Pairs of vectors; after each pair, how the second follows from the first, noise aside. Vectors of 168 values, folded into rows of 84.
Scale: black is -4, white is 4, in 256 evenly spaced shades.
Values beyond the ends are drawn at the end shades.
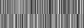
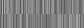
wrapped around, negated, shrunk.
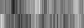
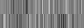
wrapped around, negated, partly zeroed.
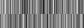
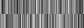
reversed, negated.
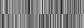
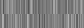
wrapped around, negated, shrunk.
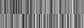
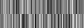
sign-scrambled.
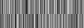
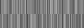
wrapped around, shrunk.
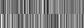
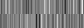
reversed, partly zeroed.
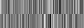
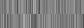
reversed, negated, shrunk.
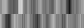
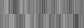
wrapped around, shrunk.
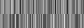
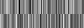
reversed, negated.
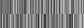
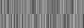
wrapped around, shrunk.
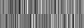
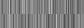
reversed, shrunk.
